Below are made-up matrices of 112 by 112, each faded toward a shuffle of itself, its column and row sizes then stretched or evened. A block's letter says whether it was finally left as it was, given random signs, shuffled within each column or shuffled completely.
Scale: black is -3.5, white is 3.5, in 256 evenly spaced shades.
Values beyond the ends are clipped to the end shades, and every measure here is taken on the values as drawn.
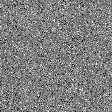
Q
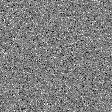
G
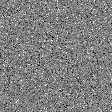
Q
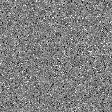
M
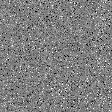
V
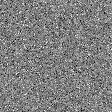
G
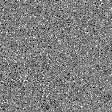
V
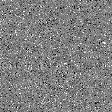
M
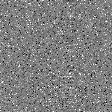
M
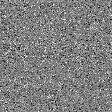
M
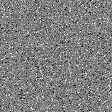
Q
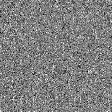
M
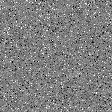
G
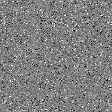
V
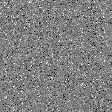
V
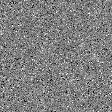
V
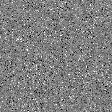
M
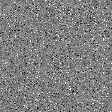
V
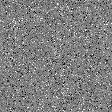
Q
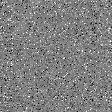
M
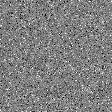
V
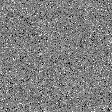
Q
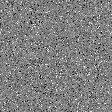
Q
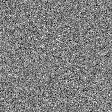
G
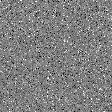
Q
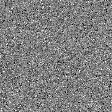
Q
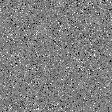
V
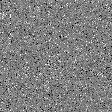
Q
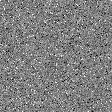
G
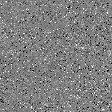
M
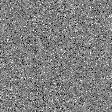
V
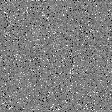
M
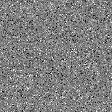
M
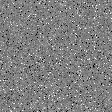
G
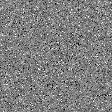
V
